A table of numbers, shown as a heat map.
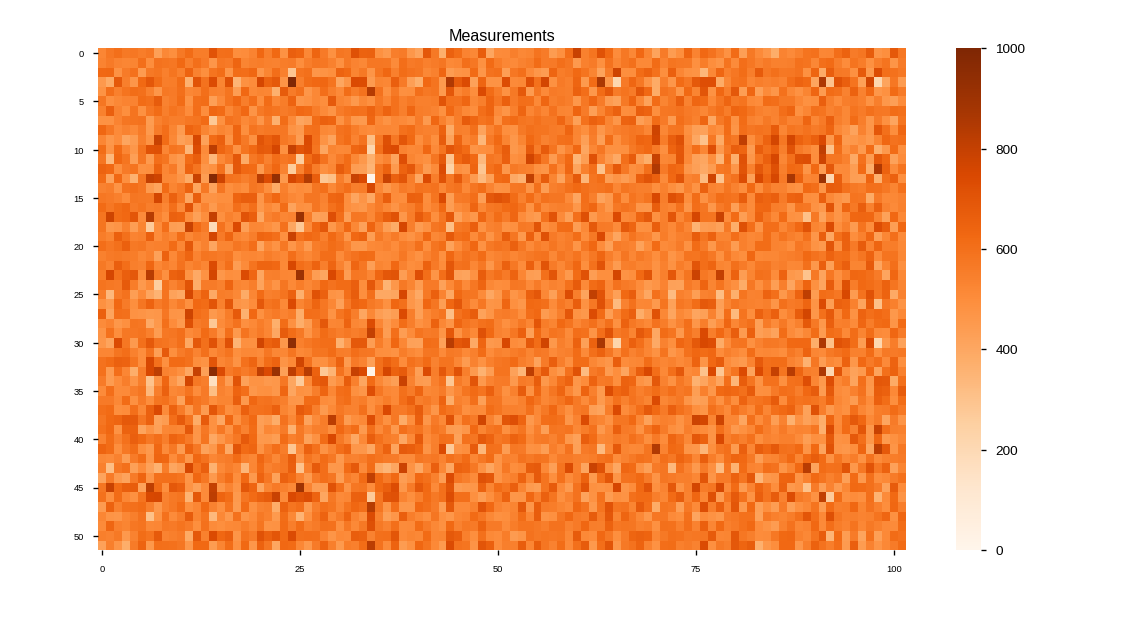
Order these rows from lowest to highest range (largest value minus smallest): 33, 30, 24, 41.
24, 41, 30, 33
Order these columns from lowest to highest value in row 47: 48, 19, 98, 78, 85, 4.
85, 19, 98, 4, 78, 48
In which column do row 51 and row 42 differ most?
34
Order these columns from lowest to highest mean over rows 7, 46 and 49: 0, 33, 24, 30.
30, 0, 33, 24
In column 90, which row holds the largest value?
37
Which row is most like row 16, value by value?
20
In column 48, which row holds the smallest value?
12
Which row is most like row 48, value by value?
28
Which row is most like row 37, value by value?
6
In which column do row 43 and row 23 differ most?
25
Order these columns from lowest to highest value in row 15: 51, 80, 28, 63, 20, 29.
63, 20, 28, 80, 29, 51
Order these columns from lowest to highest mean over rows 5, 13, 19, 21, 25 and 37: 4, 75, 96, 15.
4, 96, 75, 15
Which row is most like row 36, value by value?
8
